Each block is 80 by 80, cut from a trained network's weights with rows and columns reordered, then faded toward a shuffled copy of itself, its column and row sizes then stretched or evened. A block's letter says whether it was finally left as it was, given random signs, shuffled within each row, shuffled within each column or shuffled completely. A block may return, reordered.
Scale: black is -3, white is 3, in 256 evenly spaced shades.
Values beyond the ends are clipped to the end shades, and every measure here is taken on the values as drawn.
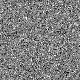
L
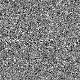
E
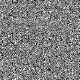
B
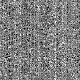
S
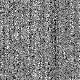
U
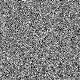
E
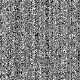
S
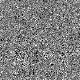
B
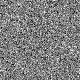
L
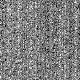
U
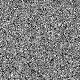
L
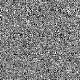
S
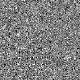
S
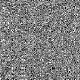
S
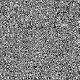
S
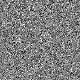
U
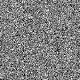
U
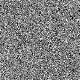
U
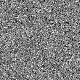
L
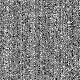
U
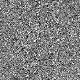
U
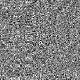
S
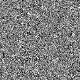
B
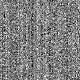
S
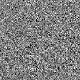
S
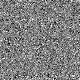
E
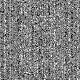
U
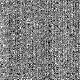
S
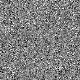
B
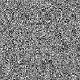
S
